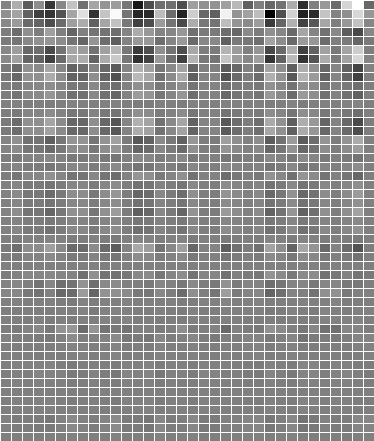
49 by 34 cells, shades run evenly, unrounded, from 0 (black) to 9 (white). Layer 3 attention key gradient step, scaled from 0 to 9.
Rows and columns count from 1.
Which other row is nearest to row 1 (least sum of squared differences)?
6
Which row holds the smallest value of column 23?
1
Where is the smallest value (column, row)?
25, 2
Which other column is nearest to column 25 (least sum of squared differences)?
17
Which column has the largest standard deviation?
33
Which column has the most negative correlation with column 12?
7
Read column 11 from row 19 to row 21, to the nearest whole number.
5 4 5
